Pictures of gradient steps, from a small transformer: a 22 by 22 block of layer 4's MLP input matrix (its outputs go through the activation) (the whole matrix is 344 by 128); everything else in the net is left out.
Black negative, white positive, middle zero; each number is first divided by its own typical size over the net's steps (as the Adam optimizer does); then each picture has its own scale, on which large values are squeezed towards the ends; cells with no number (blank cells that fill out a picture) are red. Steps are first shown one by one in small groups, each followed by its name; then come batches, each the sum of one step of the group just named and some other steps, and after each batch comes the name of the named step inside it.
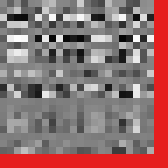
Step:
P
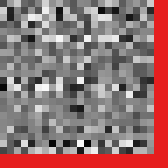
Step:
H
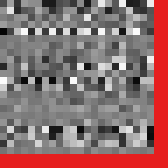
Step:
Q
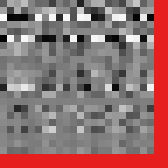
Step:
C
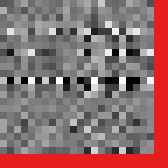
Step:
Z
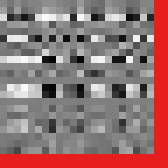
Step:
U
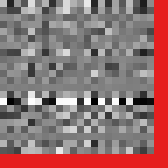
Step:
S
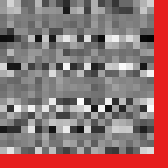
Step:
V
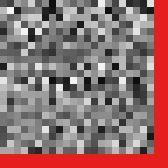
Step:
Q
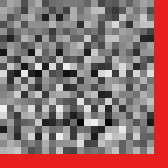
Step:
V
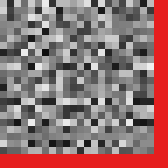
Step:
H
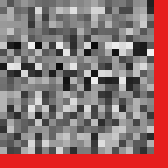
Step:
Z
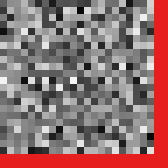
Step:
Q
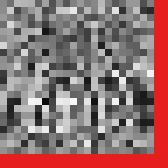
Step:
S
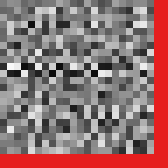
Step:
H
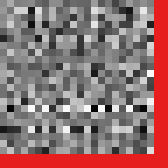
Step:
V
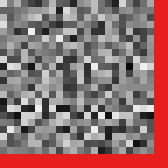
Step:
H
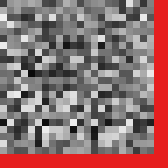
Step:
C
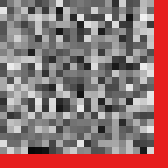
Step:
U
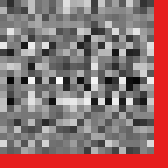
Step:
Z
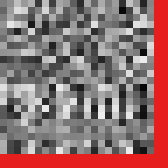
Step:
S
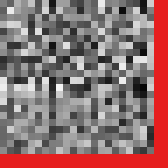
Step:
Q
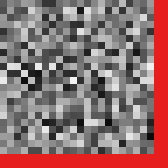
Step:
Q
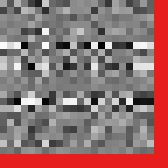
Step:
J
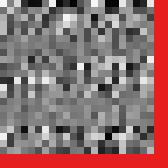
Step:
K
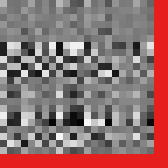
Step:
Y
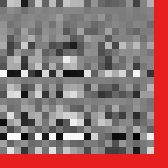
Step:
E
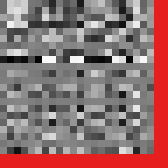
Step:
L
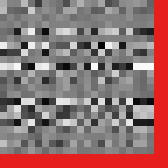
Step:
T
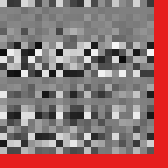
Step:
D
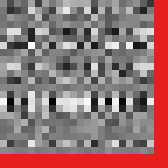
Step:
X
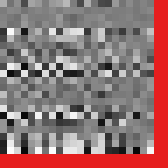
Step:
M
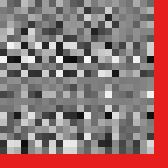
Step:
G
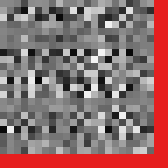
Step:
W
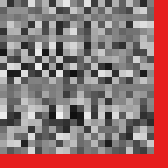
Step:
Y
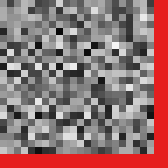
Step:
D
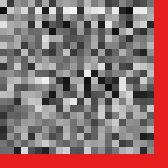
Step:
J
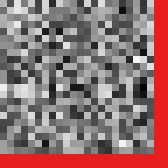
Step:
G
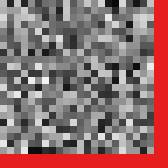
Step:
K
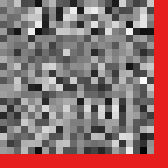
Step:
K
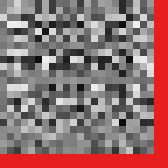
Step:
L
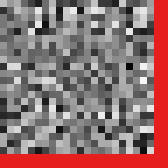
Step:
K
